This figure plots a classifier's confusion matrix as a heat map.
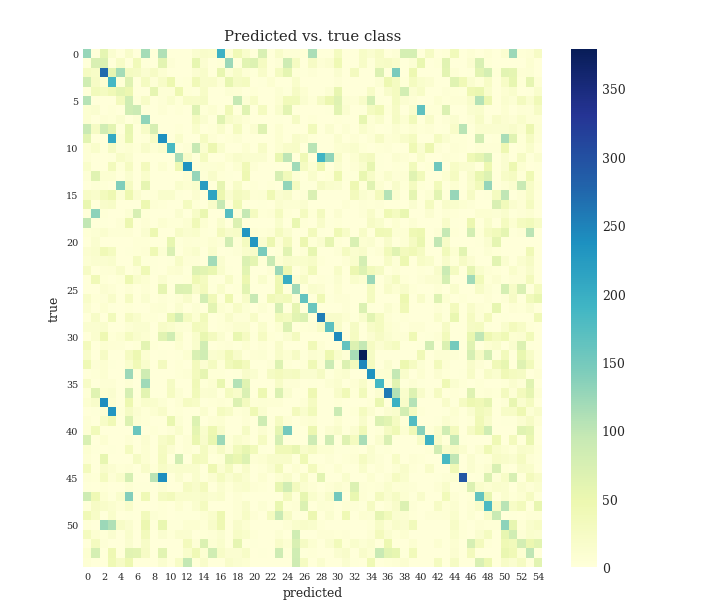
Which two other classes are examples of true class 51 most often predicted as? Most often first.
25, 50
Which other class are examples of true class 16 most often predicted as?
49
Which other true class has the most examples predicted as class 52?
14
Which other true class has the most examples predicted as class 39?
37
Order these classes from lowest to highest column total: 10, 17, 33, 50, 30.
10, 17, 30, 50, 33
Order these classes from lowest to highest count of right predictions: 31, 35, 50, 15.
50, 31, 35, 15
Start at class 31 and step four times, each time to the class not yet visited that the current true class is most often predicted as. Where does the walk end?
43
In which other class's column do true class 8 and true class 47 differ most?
30
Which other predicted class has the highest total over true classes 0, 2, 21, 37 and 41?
16
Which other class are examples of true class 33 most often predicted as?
29
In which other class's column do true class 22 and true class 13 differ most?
15
